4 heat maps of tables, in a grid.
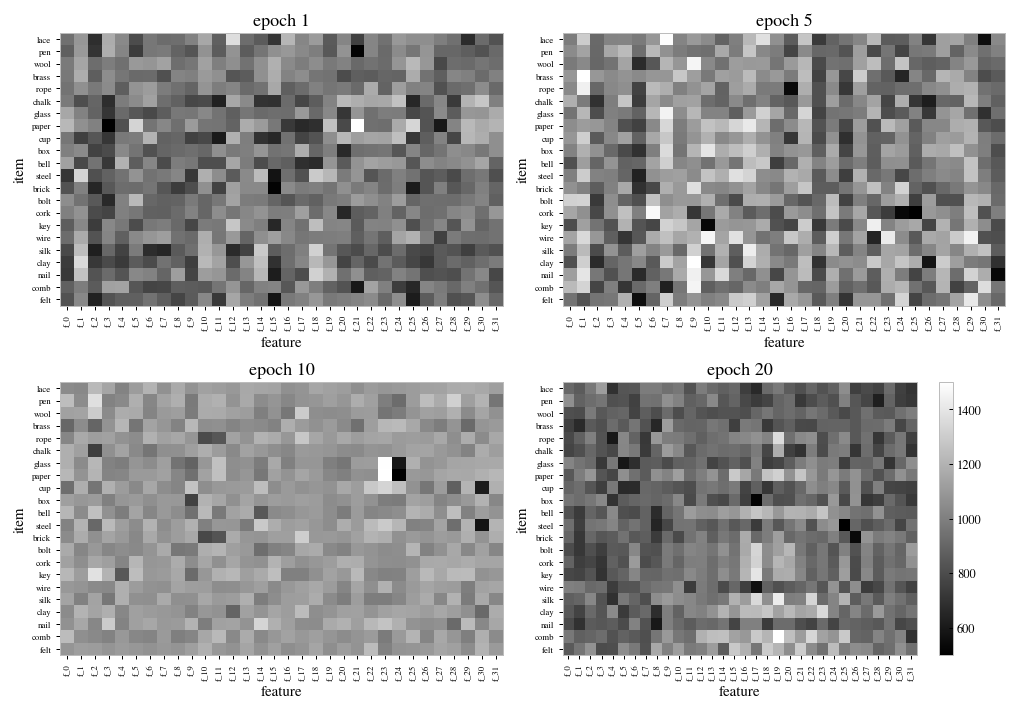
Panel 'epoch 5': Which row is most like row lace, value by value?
glass
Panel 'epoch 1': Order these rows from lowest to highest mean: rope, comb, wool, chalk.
comb, chalk, rope, wool
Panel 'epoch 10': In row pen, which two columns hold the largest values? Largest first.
f_2, f_28
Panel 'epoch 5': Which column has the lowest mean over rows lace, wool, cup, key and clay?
f_18
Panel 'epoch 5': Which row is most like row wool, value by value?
brick
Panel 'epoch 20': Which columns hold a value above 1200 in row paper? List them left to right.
f_15, f_18, f_19, f_21
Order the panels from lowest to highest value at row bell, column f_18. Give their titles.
epoch 1, epoch 5, epoch 10, epoch 20
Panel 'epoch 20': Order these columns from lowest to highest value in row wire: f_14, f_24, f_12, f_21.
f_14, f_21, f_12, f_24
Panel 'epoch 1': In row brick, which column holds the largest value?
f_12
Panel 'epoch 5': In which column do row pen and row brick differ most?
f_24
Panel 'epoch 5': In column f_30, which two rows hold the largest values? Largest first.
comb, silk
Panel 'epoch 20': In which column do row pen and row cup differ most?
f_28
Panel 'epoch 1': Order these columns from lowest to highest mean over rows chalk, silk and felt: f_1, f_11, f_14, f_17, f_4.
f_11, f_4, f_17, f_14, f_1
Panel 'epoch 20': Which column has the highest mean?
f_19
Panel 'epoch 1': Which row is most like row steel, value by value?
nail
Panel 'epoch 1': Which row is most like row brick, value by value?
felt
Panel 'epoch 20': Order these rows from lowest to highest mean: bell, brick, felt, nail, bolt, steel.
nail, steel, brick, bolt, bell, felt
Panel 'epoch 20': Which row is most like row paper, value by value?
felt
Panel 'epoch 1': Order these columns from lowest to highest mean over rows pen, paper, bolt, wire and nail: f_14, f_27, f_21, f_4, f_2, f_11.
f_27, f_2, f_4, f_11, f_21, f_14
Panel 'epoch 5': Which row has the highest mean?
wire
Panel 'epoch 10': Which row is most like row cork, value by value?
lace
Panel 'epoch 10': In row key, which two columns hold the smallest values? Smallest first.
f_4, f_9
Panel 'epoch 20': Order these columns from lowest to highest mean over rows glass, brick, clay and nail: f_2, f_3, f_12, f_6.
f_3, f_6, f_2, f_12
